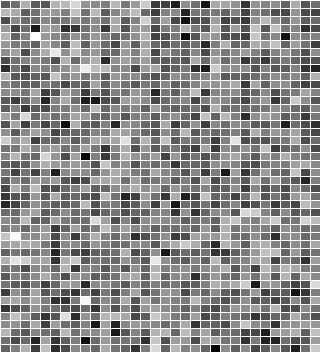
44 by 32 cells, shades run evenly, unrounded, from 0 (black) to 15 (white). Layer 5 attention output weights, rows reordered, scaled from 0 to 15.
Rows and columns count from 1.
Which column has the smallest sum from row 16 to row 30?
18
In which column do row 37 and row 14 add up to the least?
30
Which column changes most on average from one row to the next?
28
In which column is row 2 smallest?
19
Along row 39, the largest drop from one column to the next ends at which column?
29
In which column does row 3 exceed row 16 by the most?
12
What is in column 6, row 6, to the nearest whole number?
8
